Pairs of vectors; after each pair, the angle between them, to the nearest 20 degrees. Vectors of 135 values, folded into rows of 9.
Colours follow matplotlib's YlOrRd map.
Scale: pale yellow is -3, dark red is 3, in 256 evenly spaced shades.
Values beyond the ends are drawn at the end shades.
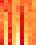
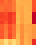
80 degrees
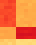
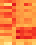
40 degrees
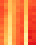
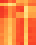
40 degrees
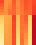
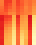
140 degrees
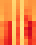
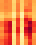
20 degrees
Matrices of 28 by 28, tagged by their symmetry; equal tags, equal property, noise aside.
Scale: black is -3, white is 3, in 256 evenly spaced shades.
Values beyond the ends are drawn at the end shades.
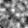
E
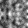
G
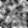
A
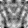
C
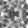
G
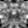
C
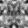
C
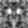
C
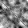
E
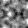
G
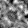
E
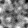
E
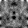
C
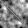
E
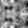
G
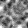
E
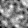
E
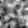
A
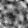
E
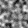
A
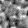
A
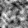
A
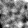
A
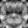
C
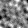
A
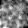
E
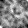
E
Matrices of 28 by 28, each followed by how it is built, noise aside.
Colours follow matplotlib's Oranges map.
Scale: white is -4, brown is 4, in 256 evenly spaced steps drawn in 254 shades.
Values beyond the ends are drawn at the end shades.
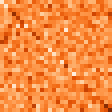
diagonal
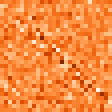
banded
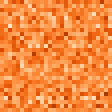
repeating columns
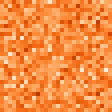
repeating rows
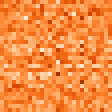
low rank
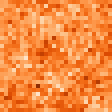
smooth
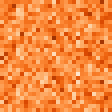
repeating rows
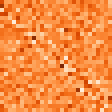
banded
